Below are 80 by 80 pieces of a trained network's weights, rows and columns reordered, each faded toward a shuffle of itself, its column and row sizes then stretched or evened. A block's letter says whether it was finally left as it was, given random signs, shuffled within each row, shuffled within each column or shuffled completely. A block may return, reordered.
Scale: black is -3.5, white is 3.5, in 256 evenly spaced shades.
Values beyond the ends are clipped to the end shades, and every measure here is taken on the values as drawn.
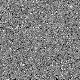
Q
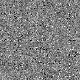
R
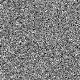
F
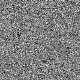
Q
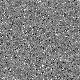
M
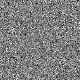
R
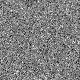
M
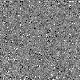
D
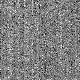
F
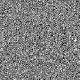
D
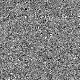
R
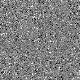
R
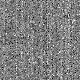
F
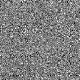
D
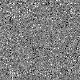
R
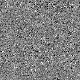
R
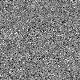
Q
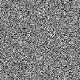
D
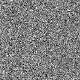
F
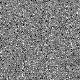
F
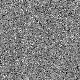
M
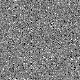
R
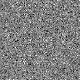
D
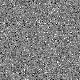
Q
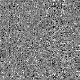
D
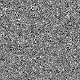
R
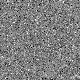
M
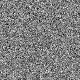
Q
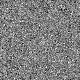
M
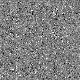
R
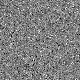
M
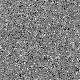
M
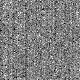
F
